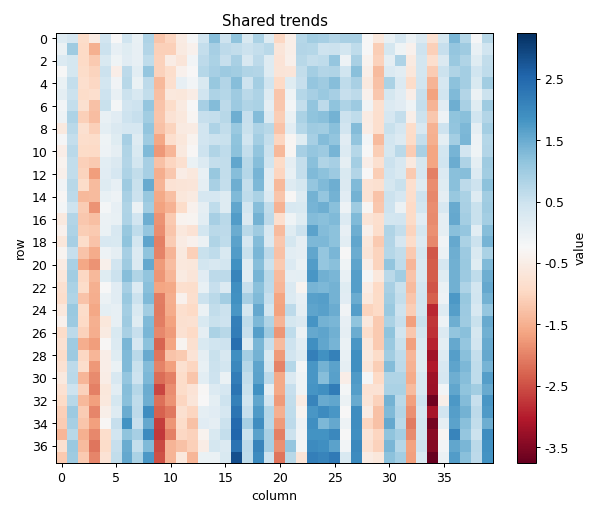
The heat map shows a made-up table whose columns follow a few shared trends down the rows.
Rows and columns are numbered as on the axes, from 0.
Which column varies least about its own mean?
33
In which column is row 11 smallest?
34
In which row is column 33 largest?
10
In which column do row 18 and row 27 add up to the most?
16
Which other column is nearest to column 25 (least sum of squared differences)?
24
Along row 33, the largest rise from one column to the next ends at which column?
35
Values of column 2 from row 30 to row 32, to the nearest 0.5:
-1.5 -1 -1.5
